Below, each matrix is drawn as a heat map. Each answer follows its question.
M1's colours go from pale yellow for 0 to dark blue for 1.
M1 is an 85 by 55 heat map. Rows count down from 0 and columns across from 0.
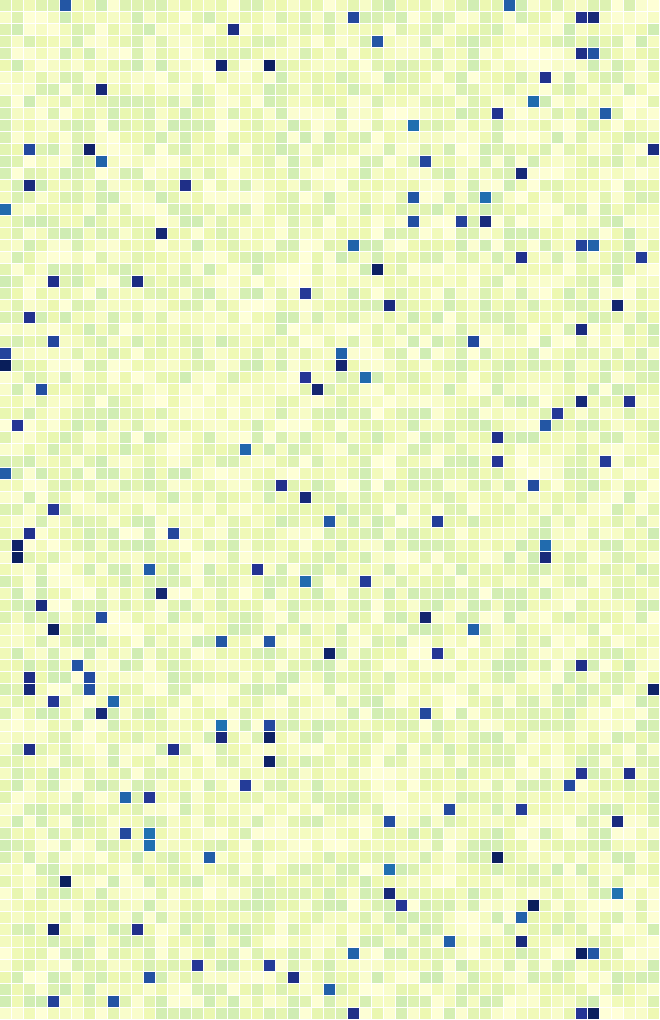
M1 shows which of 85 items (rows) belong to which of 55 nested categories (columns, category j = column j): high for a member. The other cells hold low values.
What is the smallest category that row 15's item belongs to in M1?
15
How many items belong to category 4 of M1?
7
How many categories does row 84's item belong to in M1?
3
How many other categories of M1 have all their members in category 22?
2
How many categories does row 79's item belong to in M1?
3
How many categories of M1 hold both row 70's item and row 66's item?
1
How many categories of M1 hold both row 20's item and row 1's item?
3
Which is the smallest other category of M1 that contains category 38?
40
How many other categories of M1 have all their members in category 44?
2
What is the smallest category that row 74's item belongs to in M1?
51
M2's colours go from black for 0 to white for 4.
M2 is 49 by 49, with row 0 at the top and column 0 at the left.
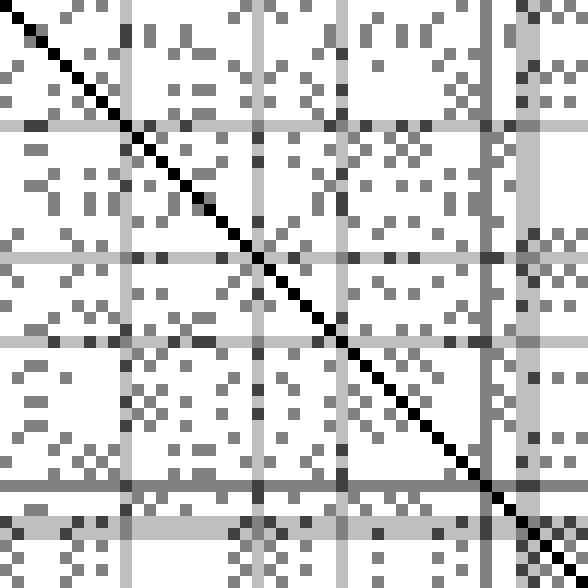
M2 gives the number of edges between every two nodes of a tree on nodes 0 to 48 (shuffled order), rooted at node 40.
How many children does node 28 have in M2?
9
